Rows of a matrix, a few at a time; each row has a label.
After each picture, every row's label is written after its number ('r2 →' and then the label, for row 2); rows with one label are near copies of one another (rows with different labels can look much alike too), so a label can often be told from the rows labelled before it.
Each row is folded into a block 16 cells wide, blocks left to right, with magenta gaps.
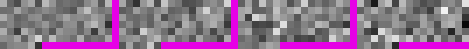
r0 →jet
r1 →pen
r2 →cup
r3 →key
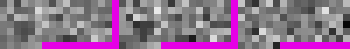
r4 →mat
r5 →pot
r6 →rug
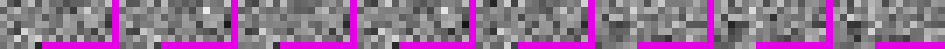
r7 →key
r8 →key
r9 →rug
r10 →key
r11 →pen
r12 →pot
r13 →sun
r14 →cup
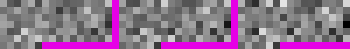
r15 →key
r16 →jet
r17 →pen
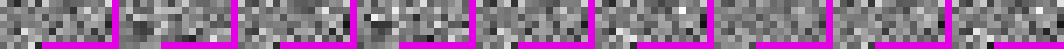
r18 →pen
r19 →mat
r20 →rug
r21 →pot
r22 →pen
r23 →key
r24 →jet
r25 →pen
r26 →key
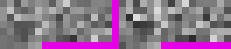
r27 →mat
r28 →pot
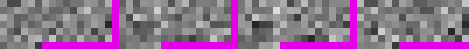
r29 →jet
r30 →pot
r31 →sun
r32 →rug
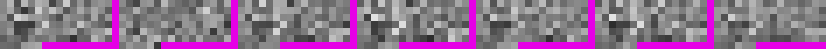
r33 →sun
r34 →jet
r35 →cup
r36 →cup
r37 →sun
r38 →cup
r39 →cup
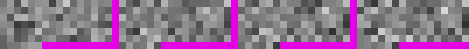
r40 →sun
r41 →pen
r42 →key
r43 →key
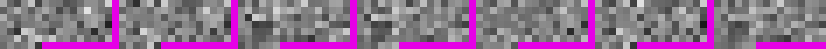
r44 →key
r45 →pen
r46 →pot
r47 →sun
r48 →jet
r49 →pen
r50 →mat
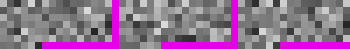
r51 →rug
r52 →cup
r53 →pen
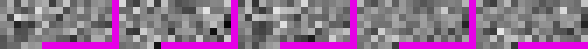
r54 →sun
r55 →rug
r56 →mat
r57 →key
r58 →key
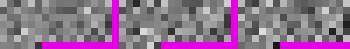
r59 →rug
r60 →pen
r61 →rug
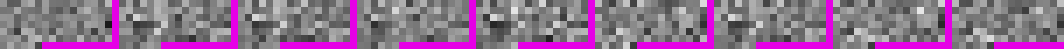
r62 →jet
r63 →cup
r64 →cup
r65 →sun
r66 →pot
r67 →pen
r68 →cup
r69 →key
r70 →key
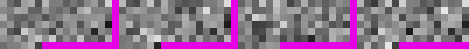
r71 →jet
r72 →key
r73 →cup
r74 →pen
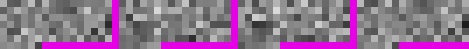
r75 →rug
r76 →pot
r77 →pot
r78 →rug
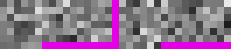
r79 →mat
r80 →pen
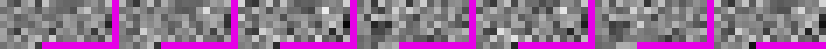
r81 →jet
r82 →rug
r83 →rug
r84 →sun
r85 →key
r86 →sun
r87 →rug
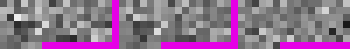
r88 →cup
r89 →cup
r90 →jet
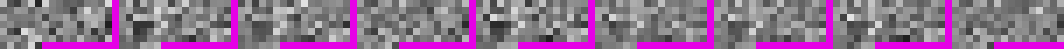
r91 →pen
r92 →sun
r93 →mat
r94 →jet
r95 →sun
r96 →cup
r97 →cup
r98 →cup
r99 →jet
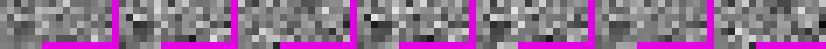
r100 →mat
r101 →pot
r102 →key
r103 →pot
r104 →sun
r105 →sun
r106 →key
